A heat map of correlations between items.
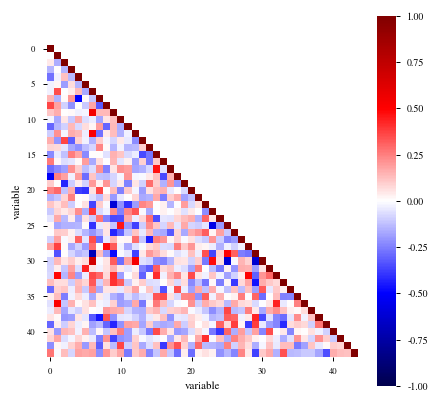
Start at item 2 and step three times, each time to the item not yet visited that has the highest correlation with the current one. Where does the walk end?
41
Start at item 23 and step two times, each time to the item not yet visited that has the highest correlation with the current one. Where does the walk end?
6
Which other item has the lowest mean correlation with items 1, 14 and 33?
29
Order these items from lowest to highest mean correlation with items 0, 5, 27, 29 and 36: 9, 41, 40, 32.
9, 32, 41, 40
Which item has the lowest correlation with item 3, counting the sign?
13
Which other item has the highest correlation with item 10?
25
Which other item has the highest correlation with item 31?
5
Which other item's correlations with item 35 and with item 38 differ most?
7
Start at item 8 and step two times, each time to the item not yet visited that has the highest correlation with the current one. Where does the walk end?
32
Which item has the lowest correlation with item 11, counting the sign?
22
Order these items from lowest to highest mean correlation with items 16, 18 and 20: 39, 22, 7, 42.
42, 22, 39, 7
